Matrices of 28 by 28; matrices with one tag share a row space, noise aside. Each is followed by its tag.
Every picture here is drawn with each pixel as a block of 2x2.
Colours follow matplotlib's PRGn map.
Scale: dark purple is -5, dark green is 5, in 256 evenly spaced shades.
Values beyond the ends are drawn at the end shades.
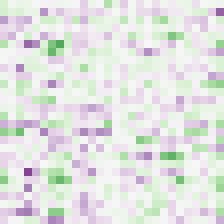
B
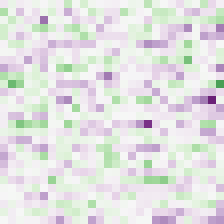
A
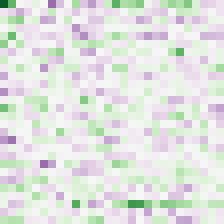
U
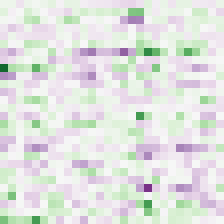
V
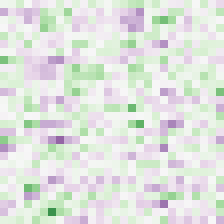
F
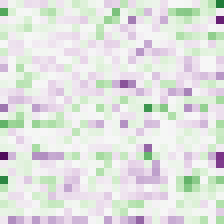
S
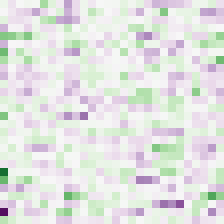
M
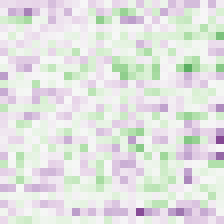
S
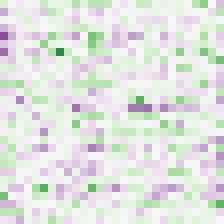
U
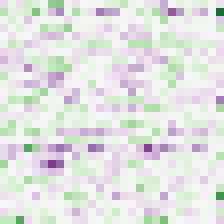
F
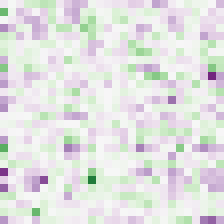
M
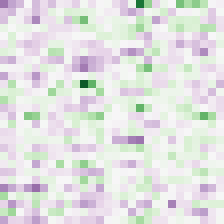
V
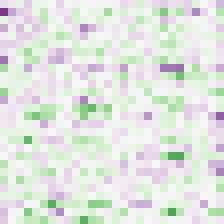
B
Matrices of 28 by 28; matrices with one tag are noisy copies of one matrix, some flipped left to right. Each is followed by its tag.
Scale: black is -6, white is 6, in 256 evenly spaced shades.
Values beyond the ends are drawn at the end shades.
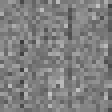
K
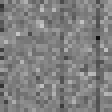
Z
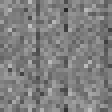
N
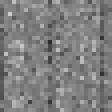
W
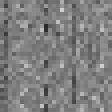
N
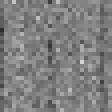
W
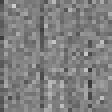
K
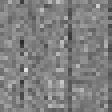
K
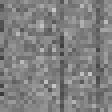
Z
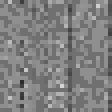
K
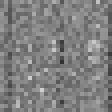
W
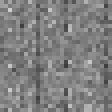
N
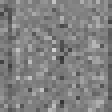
W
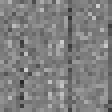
K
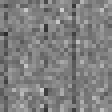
N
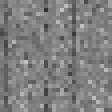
N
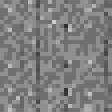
N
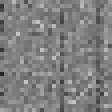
Z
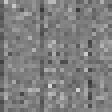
K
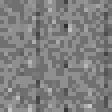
N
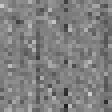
N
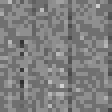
K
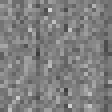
N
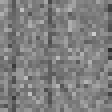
Z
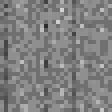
N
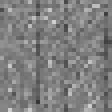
N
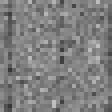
W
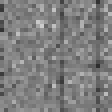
Z
